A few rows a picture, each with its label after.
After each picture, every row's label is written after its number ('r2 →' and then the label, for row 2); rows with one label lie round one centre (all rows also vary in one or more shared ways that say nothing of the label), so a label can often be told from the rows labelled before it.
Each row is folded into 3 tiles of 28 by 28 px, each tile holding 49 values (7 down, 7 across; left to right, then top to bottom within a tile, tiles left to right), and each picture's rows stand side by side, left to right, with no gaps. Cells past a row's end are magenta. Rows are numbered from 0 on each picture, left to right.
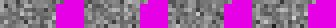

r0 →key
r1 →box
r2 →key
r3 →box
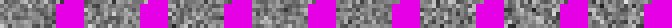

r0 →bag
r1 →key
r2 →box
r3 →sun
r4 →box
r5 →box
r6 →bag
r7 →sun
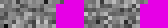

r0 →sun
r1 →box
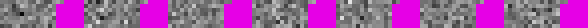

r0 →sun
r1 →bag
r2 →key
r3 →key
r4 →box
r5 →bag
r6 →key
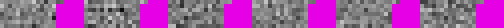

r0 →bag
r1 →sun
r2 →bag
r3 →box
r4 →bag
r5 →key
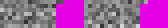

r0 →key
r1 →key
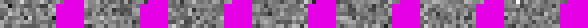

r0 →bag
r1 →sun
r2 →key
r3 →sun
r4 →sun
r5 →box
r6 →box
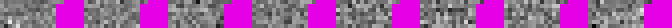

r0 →sun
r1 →box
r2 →bag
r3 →sun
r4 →sun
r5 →sun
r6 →bag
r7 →sun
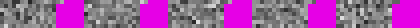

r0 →key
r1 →bag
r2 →key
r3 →sun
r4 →box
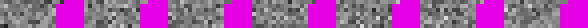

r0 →sun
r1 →key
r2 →box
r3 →box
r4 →box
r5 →sun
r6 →key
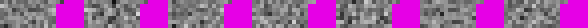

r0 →sun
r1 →key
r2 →sun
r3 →sun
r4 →bag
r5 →sun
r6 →bag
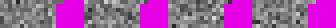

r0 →box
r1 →bag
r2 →sun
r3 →box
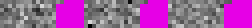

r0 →sun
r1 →sun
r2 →key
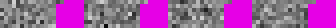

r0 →box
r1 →box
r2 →sun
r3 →bag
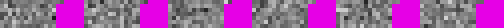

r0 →bag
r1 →key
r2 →sun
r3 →bag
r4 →key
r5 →sun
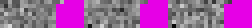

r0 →key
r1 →sun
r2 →sun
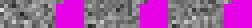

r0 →bag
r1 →sun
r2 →sun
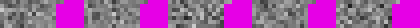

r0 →key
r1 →key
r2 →bag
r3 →sun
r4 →bag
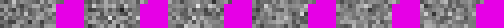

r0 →box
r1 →sun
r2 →sun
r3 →bag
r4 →sun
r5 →key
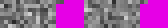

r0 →key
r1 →key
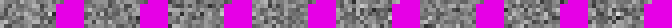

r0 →bag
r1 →bag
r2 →key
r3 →box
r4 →key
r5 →sun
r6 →box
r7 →key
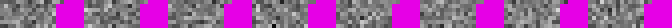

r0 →sun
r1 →key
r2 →sun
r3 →box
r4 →bag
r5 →bag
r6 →sun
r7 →box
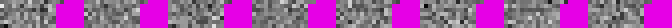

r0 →sun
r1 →box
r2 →sun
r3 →box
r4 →box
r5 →key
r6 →sun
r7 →key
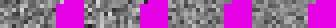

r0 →key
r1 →sun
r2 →box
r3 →box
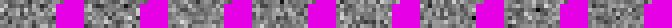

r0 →bag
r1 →sun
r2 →sun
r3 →key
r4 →box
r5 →bag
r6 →sun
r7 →key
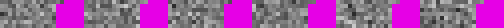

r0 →bag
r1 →box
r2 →key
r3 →key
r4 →sun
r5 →box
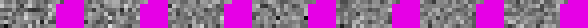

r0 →sun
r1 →box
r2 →box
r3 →bag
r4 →sun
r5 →bag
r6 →sun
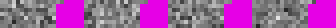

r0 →box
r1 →bag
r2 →bag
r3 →sun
